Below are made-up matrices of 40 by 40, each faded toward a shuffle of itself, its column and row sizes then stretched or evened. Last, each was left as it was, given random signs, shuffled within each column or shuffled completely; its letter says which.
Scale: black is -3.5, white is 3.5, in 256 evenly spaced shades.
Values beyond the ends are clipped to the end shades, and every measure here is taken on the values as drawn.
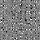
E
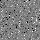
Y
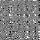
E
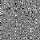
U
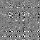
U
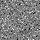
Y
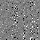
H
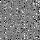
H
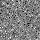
Y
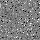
Y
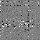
U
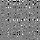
E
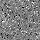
Y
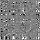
E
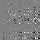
E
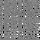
U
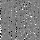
H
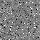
Y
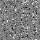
H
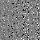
H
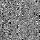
H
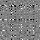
E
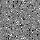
H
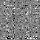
U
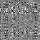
E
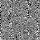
H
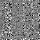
U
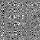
E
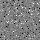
Y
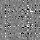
E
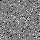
Y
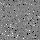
Y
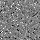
Y
